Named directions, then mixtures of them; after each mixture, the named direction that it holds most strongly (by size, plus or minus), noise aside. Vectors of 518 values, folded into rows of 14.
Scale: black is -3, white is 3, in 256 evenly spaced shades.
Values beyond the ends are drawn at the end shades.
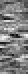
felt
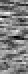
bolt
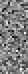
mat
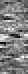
felt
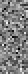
mat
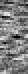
bolt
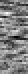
bolt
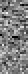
mat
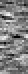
felt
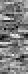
felt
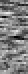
bolt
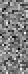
mat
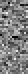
mat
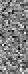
mat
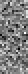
mat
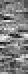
felt
